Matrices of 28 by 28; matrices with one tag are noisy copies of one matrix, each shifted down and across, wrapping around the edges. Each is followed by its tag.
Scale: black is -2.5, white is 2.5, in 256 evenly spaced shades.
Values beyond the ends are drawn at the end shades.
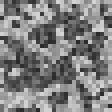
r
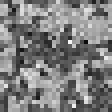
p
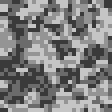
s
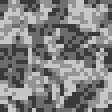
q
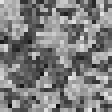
s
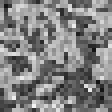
s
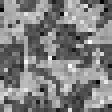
q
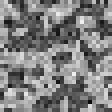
r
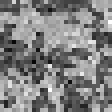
p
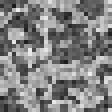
r
